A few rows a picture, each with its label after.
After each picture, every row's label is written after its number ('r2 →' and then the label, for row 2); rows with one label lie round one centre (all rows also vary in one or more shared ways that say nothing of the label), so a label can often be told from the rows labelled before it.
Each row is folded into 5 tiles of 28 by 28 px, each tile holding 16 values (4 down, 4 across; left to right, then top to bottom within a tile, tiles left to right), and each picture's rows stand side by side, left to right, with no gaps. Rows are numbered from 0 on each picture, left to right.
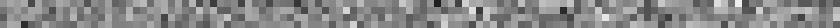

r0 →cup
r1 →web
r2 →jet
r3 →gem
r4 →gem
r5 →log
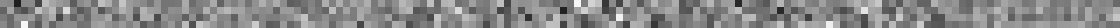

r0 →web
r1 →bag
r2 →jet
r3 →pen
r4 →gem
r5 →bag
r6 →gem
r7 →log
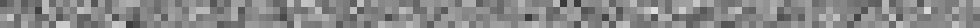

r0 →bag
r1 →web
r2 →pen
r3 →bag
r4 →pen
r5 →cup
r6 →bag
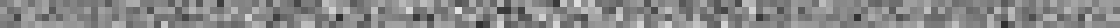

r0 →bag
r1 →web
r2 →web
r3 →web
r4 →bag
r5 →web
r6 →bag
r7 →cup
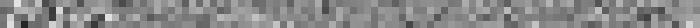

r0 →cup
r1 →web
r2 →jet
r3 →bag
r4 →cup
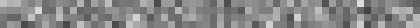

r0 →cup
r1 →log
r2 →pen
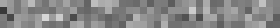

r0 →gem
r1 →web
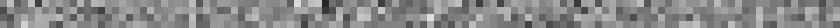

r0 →gem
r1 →web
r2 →jet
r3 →gem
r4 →pen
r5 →log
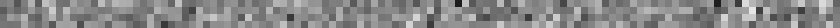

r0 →gem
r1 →cup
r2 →log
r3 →bag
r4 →pen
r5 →gem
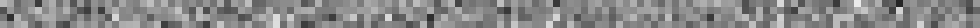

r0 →web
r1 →cup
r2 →cup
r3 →log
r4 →cup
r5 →jet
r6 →bag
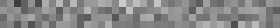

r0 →cup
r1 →bag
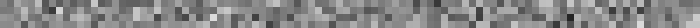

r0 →log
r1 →bag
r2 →jet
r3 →log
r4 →pen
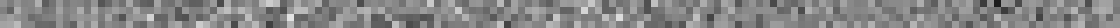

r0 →log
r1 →bag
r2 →gem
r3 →pen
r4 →gem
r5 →web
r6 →jet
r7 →pen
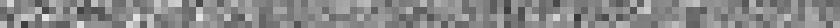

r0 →cup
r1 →gem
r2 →jet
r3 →log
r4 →bag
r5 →web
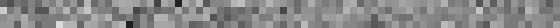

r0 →jet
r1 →gem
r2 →gem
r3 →web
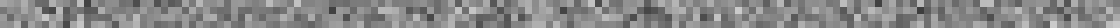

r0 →jet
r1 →cup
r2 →bag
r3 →web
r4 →gem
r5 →pen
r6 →web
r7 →cup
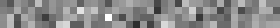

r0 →log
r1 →web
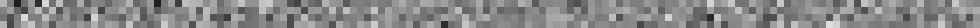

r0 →log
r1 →gem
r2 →log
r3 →cup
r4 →web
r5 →pen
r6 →pen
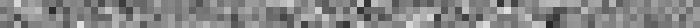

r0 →bag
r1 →bag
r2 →cup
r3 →bag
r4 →gem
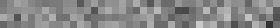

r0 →bag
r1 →jet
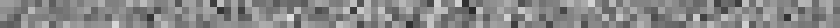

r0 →bag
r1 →web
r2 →jet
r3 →jet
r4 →gem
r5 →cup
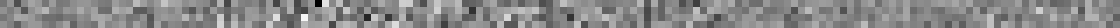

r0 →pen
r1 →log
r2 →bag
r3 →pen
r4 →log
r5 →bag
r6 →gem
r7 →web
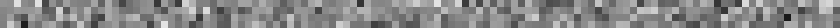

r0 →cup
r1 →web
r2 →gem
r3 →web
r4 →log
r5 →cup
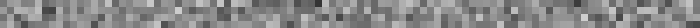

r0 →cup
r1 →cup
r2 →bag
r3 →pen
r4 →log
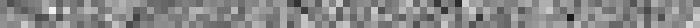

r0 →web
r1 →web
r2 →log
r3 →web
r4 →log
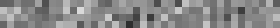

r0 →jet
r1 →log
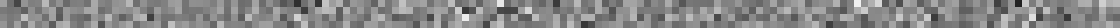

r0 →log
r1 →log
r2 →pen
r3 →jet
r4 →cup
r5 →bag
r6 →gem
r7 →bag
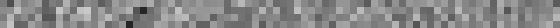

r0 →jet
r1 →gem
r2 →log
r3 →log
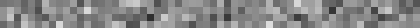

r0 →bag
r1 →log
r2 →bag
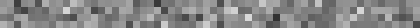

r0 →jet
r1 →web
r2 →log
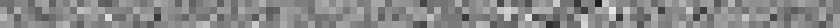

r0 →log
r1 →bag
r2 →log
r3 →pen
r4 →web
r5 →gem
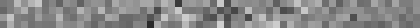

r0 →gem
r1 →bag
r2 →gem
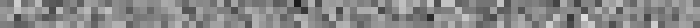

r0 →bag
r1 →jet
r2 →pen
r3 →pen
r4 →log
